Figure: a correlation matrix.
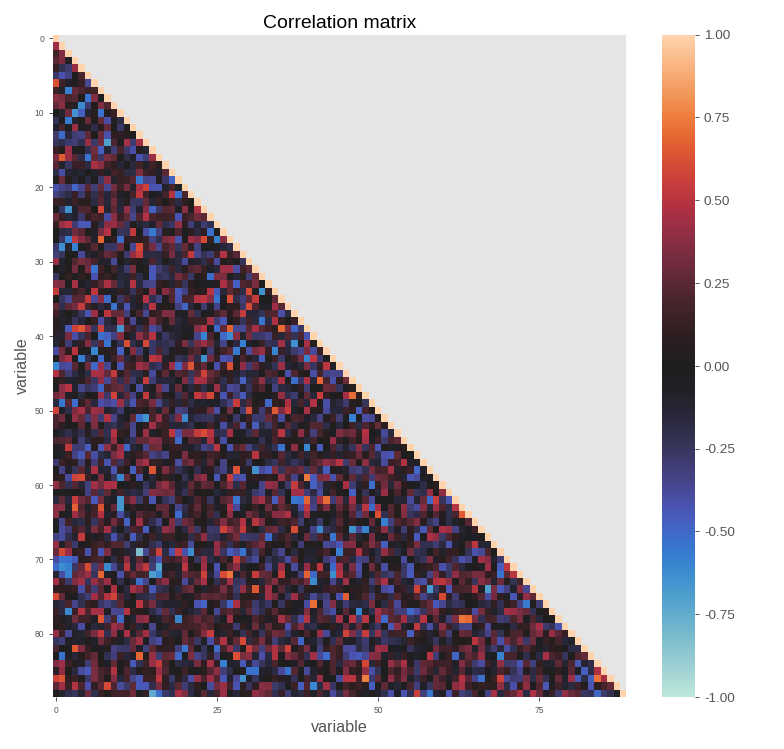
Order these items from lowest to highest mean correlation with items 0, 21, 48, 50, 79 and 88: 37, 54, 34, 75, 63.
37, 54, 63, 34, 75
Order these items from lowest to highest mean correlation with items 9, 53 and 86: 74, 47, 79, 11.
11, 74, 47, 79
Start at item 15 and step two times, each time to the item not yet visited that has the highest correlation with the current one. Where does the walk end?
28
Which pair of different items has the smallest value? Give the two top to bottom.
13, 69
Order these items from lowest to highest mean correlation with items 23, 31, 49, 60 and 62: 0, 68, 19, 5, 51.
51, 19, 0, 68, 5
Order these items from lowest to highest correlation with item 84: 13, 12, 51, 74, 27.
12, 74, 13, 27, 51
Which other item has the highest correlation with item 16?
1
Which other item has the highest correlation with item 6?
0
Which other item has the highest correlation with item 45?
75
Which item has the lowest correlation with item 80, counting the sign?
55
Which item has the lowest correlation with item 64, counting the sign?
19
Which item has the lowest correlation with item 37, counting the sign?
41
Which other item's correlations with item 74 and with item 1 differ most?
69
